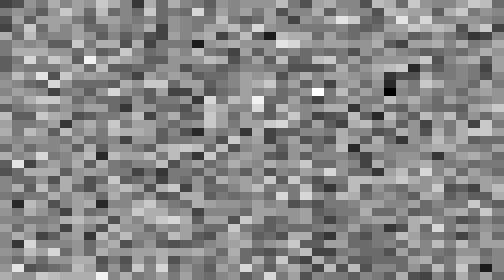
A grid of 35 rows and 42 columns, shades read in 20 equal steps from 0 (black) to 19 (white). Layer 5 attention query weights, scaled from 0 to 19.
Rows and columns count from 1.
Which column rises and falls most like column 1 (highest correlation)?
12
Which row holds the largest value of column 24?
6
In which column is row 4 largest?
22
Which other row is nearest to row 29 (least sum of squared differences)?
18
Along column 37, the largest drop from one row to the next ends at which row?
20
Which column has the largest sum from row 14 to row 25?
4
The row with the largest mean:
8
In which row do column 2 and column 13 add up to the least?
15
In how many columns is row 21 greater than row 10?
19
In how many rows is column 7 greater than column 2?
22
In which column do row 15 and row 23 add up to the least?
27
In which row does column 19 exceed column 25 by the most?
3
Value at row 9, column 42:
12
